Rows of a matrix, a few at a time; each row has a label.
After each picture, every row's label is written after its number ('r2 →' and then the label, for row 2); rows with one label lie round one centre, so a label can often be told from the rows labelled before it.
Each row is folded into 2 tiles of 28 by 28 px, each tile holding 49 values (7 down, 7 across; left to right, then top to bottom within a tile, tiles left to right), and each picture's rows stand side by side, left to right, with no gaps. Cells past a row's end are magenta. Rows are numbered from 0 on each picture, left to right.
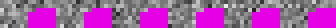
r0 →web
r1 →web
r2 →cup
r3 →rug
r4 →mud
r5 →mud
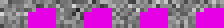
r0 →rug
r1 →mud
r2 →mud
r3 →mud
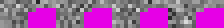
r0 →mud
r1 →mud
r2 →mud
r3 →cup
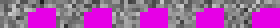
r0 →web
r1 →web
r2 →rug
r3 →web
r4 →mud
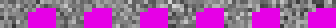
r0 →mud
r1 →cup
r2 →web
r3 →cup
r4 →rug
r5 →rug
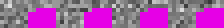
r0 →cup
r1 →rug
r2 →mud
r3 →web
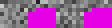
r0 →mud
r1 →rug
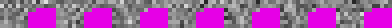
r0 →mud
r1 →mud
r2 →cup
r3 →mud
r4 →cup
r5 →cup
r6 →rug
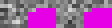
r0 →cup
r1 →web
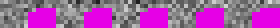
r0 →rug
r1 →web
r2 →web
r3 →mud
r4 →mud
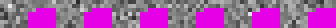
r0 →cup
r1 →web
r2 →rug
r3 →mud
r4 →rug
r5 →web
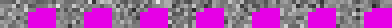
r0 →web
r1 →mud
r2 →mud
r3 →rug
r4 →web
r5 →web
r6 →rug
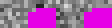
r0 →rug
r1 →cup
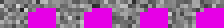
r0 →mud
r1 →rug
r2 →web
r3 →rug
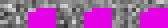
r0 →cup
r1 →cup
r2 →mud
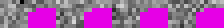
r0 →web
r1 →cup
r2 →cup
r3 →mud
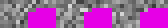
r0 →mud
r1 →web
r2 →rug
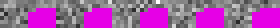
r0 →cup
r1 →cup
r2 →mud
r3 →web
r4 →web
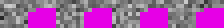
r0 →cup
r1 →rug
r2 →rug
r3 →web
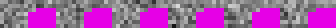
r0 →rug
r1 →rug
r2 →web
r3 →cup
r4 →cup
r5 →cup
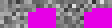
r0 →rug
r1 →mud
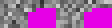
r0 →web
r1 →mud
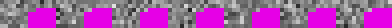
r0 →web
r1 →cup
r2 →mud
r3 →mud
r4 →cup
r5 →cup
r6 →cup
